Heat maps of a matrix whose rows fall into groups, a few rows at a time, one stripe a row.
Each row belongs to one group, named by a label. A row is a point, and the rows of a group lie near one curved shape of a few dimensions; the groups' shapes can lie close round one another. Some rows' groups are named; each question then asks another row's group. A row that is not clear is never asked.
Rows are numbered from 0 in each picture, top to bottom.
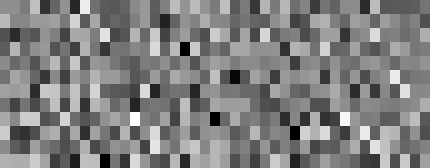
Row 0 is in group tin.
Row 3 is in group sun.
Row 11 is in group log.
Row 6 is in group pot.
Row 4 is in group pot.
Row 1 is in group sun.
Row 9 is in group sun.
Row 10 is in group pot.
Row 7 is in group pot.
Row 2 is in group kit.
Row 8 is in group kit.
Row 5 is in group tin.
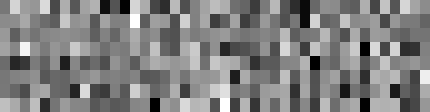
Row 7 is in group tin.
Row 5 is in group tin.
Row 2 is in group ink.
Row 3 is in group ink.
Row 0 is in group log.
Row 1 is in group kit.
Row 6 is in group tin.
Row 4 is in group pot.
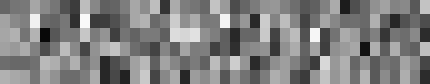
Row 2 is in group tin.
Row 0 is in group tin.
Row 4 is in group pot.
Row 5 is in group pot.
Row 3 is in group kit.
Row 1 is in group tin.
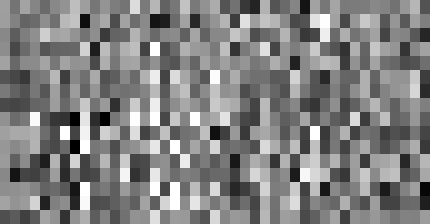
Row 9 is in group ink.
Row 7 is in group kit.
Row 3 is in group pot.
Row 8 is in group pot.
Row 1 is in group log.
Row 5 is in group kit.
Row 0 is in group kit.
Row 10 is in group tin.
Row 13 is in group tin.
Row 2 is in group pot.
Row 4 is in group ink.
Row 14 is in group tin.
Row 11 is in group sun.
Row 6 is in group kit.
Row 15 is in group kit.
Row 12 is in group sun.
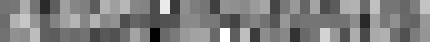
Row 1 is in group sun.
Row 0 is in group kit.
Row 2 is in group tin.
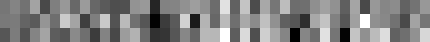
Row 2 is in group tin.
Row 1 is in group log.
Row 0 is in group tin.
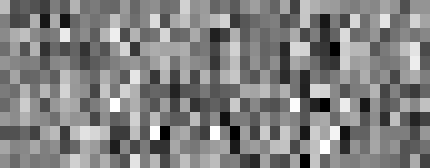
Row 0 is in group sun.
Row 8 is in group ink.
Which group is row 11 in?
kit
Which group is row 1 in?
pot
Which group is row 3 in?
kit
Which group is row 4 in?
kit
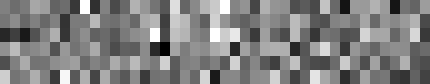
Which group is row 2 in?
kit
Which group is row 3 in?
log
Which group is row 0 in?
tin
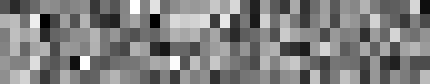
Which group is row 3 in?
log
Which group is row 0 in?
kit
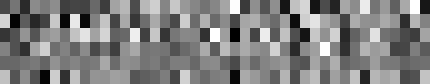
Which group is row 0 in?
kit
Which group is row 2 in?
kit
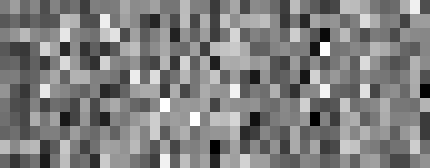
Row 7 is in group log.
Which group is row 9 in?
kit
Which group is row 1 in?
log
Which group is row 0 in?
kit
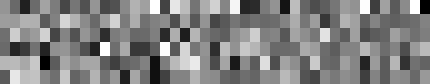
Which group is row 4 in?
tin
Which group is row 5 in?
sun
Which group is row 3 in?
log
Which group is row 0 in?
kit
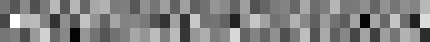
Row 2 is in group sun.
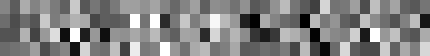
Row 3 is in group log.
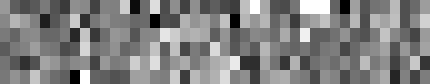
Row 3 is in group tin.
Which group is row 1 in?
tin
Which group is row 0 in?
sun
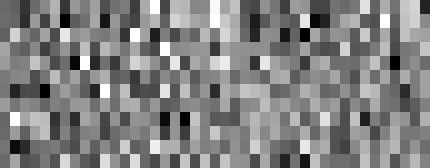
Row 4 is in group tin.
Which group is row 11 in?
log
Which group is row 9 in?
sun
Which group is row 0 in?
kit
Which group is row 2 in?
log
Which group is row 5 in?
pot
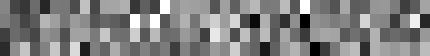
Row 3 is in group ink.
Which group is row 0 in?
log
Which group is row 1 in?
kit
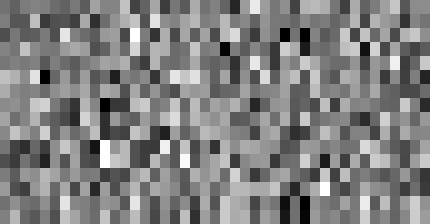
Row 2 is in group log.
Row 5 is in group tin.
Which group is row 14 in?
log
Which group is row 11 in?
pot
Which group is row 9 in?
log
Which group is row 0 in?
sun
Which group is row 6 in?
ink
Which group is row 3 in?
ink
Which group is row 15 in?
log
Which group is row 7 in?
pot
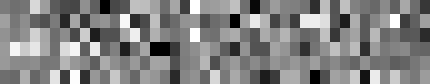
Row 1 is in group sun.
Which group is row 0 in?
pot
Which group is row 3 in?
sun
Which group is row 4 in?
ink
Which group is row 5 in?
ink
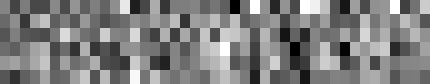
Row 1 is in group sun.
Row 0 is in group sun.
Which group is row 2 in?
log
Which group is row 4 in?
log
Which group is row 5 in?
kit
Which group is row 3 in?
tin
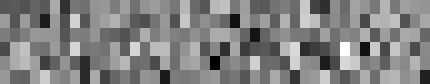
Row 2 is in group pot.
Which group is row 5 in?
sun
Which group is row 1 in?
sun
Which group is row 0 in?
pot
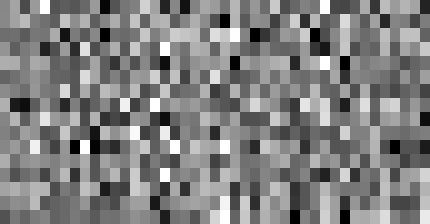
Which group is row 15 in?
tin
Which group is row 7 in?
sun
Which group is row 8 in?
sun
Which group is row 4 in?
log
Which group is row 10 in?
tin
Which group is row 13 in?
log
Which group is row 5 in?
tin
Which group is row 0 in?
sun
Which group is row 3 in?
log
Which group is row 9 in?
kit
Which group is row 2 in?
pot
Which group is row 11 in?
ink
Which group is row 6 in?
ink
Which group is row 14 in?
tin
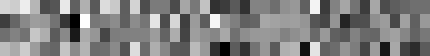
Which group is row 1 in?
tin
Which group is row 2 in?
sun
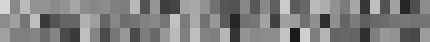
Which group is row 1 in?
tin
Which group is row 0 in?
ink
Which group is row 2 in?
log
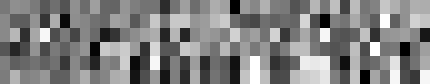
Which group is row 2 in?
sun
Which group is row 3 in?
pot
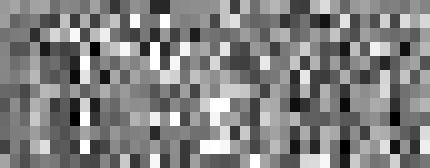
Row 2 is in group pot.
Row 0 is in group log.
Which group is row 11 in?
sun
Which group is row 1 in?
log
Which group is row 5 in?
log
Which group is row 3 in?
pot
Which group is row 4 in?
tin
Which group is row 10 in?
tin
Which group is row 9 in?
tin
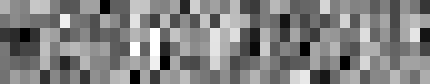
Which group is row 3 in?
kit
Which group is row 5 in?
kit
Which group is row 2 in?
kit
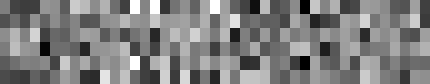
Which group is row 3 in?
kit
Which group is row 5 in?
log
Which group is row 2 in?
tin
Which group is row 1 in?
kit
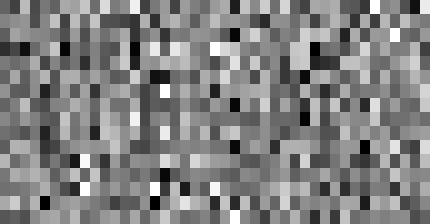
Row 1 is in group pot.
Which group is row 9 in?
log
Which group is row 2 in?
sun
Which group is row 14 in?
tin
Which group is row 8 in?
kit
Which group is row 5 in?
log
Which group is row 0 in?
kit
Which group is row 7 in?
kit
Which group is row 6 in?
log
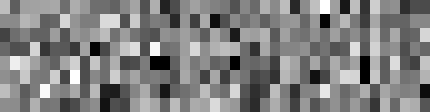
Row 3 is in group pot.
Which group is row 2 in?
kit
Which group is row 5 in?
ink
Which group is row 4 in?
sun
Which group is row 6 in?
sun
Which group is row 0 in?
ink
